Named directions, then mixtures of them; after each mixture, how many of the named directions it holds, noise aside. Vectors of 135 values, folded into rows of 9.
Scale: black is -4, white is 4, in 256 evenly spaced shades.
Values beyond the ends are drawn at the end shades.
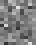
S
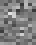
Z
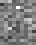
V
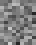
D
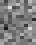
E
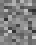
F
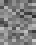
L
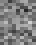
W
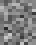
four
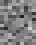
three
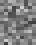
four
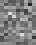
three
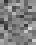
two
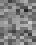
one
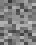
one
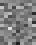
two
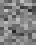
two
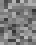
three
